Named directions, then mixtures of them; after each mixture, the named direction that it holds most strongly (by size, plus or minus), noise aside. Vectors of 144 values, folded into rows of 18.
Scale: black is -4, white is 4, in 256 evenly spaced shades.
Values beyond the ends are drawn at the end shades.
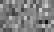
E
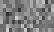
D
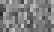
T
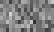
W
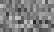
W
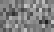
E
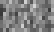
T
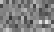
E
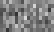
T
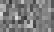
T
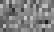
E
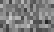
W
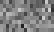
D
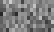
T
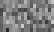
T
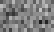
E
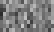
T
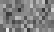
D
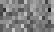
T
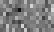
D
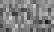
E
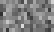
T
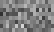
T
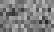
E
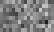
E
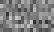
W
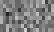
D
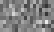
E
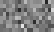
D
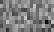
E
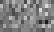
E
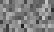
D
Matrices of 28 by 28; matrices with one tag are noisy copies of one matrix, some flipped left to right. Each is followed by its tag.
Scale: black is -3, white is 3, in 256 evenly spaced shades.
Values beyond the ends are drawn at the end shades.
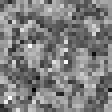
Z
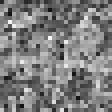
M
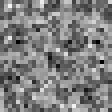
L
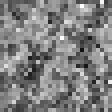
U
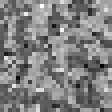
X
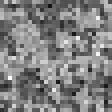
M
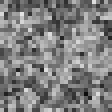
M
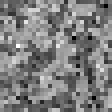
U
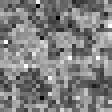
M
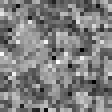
M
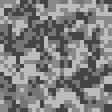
Z
